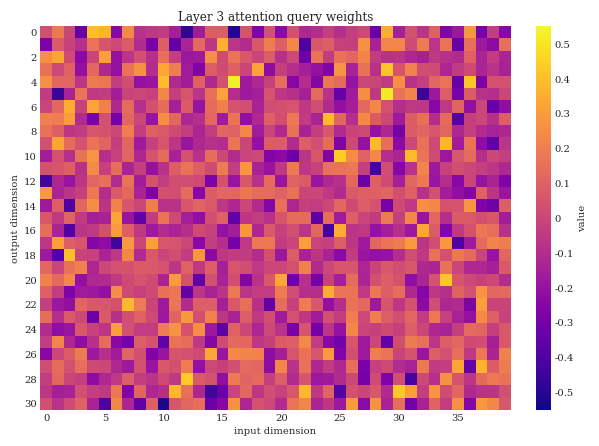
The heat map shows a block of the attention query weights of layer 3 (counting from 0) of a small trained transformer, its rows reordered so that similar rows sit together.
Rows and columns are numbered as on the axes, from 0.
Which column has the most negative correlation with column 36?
37
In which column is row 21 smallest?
12
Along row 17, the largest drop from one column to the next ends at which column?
35
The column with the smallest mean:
23
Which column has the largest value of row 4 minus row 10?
16
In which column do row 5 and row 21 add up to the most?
29
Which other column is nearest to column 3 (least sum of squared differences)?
39
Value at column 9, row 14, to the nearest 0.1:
0.2
